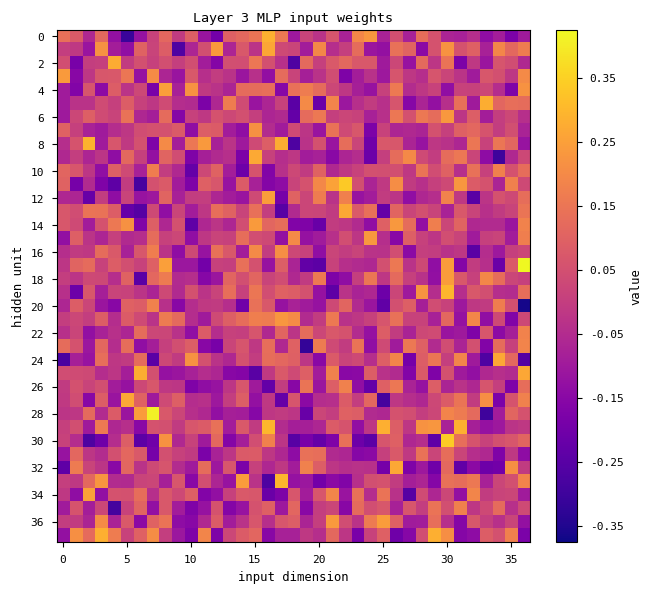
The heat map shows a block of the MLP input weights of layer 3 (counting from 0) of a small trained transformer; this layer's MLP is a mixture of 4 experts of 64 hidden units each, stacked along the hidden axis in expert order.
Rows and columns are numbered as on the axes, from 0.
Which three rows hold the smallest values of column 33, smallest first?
28, 24, 32
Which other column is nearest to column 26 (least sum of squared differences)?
8
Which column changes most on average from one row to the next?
36
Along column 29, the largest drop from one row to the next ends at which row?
30
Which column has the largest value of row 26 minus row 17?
19
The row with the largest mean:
21
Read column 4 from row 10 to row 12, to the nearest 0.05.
0.1 -0.25 -0.15
